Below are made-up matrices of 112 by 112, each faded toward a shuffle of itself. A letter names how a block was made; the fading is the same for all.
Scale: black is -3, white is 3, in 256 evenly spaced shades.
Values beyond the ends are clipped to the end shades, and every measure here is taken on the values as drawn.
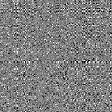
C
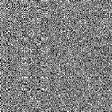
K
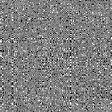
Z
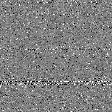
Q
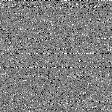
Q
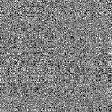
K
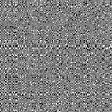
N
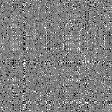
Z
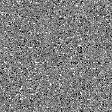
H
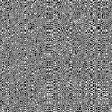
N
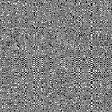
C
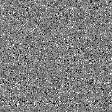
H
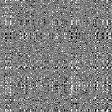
C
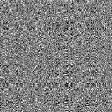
K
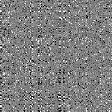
Z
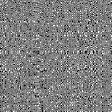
Z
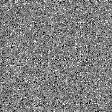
H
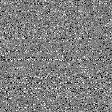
Q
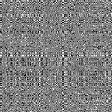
N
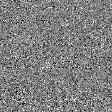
H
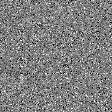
H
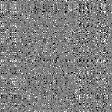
Z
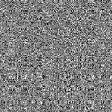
K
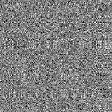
K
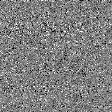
H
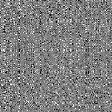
Z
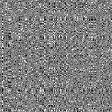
C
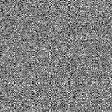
K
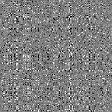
Z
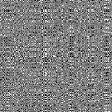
N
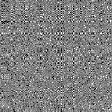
C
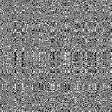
C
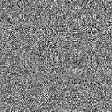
K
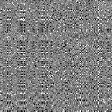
C
